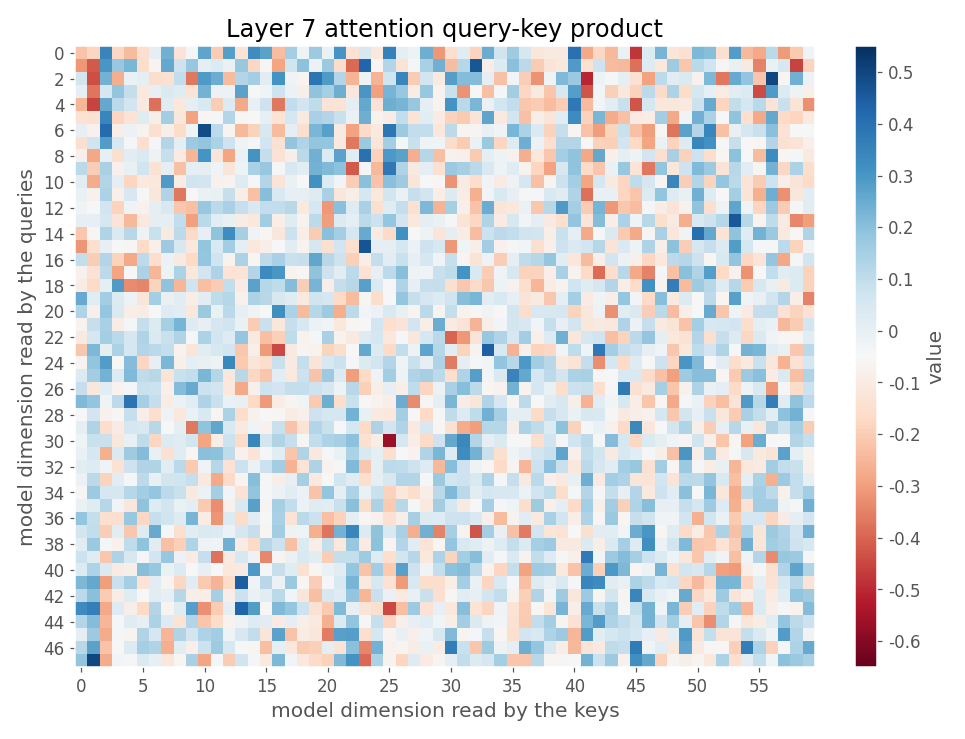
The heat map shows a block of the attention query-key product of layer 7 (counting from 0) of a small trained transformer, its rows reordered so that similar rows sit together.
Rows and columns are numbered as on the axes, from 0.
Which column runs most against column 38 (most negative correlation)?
40
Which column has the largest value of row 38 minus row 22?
30
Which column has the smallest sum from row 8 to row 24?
41
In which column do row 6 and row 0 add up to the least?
45
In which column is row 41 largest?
13
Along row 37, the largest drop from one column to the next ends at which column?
29
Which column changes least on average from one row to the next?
24
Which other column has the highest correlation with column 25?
10
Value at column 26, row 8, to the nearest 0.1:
0.3
